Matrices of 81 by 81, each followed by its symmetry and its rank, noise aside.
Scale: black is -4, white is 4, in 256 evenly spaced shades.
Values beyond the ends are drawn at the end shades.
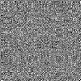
symmetric, rank seven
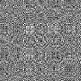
symmetric, rank six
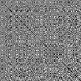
symmetric, rank six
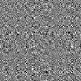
antisymmetric, rank eight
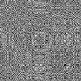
symmetric, rank seven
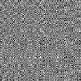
no symmetry, rank six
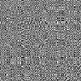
antisymmetric, rank six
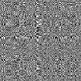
no symmetry, rank six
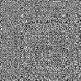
no symmetry, rank eight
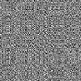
antisymmetric, rank eight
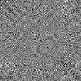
symmetric, rank eight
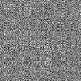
no symmetry, rank eight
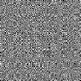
antisymmetric, rank six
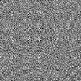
symmetric, rank eight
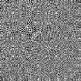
symmetric, rank eight
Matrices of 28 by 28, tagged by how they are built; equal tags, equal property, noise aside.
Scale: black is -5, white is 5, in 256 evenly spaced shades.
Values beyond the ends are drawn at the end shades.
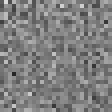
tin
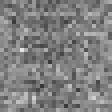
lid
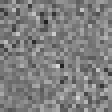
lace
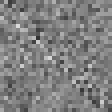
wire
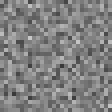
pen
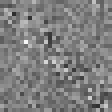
wire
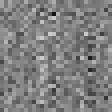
tin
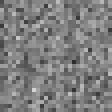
lid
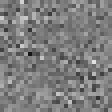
lace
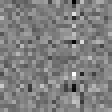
tin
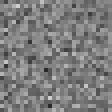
pen
